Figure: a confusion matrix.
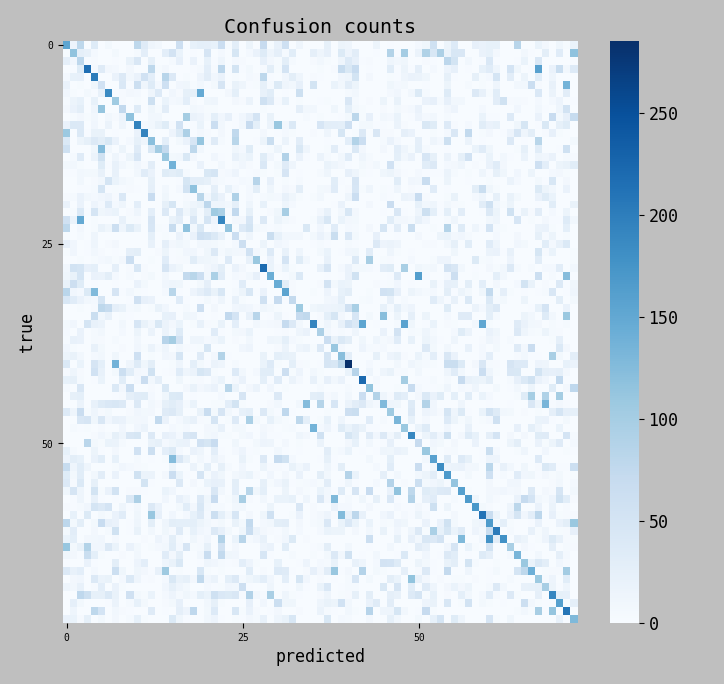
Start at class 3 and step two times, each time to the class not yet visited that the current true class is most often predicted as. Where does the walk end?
49
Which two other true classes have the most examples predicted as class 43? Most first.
27, 71
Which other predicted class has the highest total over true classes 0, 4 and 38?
28
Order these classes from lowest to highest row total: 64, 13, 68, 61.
68, 64, 13, 61
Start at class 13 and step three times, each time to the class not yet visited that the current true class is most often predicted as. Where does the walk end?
69
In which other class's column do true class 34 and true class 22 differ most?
2
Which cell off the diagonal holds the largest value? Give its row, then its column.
62, 60
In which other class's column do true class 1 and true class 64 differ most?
72
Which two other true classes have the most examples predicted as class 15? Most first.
52, 37
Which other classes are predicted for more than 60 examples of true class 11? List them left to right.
0, 17, 24, 57
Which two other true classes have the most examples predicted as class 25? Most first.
57, 62
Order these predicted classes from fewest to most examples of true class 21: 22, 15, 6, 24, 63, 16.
15, 6, 16, 63, 24, 22
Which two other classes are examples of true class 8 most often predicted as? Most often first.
5, 71
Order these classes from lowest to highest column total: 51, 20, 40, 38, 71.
38, 20, 51, 71, 40
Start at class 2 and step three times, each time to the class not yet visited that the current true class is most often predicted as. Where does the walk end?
7
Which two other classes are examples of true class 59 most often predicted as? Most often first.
39, 12
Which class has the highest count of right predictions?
40
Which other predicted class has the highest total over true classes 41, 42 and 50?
70
